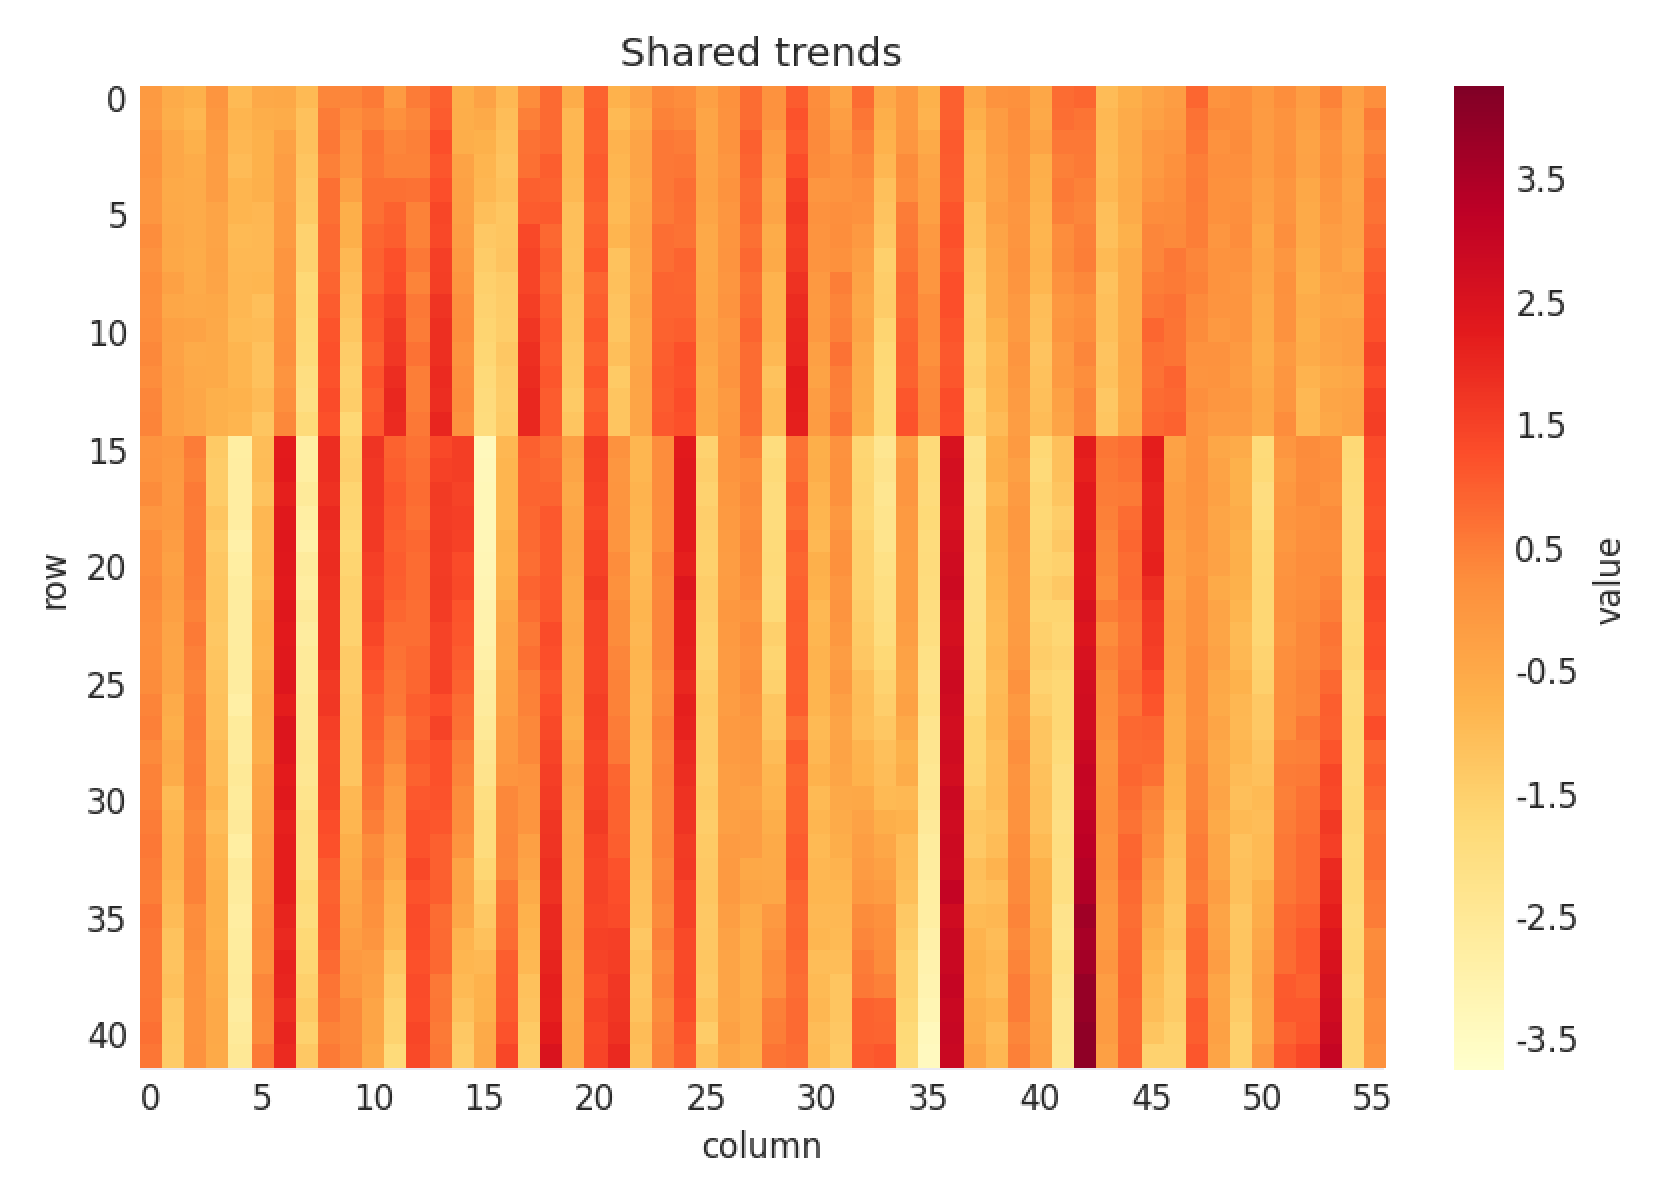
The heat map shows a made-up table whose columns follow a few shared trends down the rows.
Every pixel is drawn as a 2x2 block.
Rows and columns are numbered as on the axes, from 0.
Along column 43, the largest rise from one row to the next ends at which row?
15
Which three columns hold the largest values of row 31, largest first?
42, 36, 6
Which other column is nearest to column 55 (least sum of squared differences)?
10
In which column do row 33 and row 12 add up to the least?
7
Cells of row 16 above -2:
51
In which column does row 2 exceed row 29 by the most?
41
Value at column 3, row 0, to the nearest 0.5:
0
